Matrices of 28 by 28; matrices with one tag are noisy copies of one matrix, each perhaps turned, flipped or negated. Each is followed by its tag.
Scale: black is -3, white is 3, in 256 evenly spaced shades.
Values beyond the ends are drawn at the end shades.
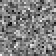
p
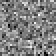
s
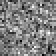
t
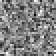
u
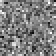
u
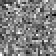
p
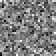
u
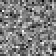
u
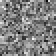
p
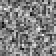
s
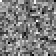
p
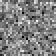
p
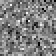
p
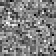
t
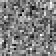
t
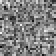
p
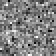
t
